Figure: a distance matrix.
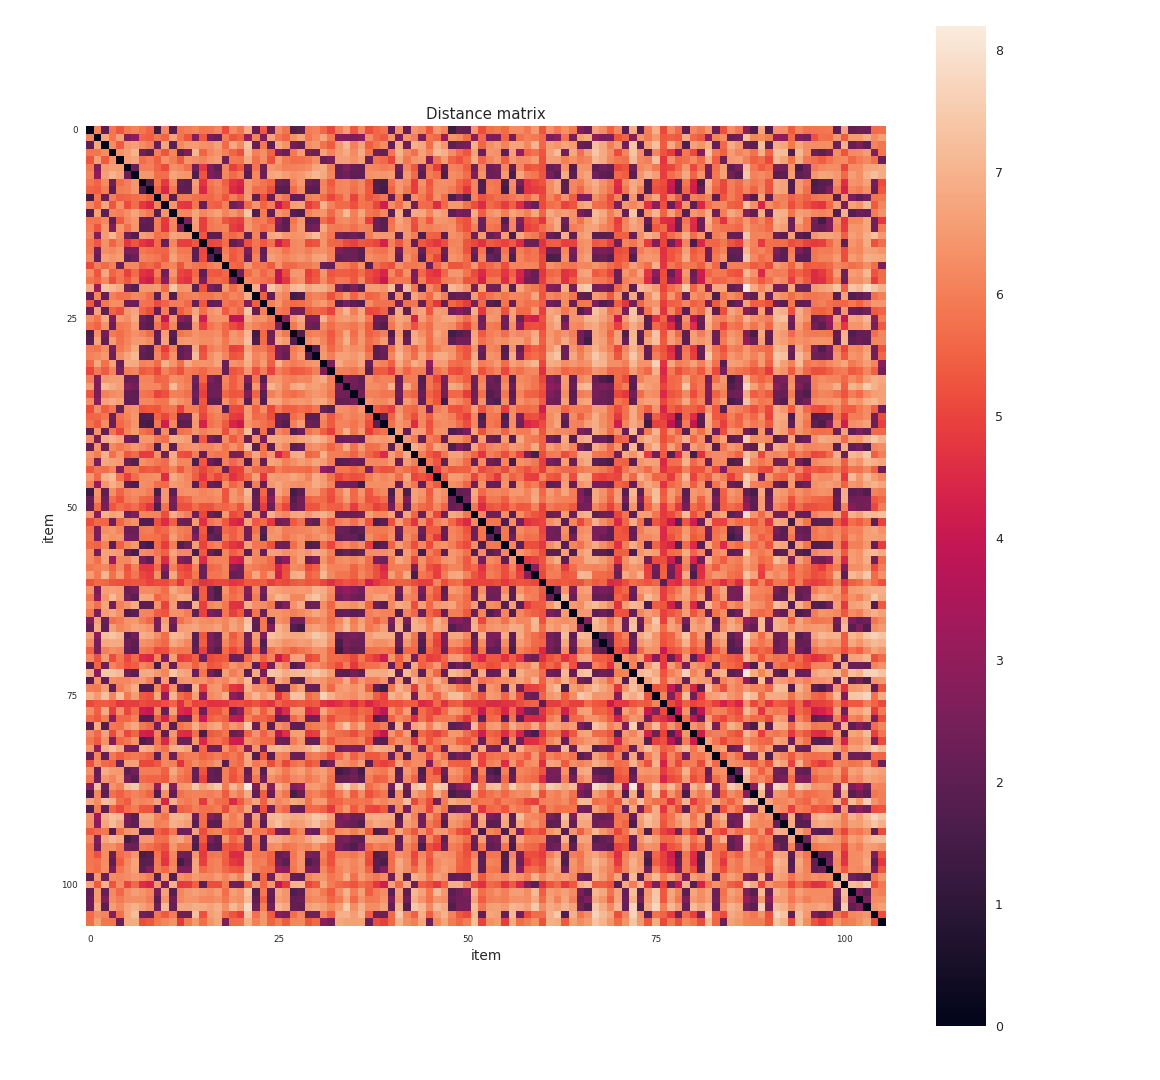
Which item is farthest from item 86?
87
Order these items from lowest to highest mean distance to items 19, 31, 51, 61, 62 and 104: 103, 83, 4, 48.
4, 83, 48, 103
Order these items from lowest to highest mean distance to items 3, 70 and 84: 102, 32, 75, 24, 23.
32, 75, 24, 23, 102
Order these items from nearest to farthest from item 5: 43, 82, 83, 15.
82, 15, 43, 83
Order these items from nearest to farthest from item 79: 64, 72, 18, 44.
18, 64, 44, 72
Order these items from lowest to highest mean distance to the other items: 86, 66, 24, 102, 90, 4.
86, 90, 24, 102, 66, 4
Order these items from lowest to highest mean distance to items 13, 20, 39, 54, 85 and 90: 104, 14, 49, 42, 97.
97, 104, 14, 49, 42
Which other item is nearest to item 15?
80
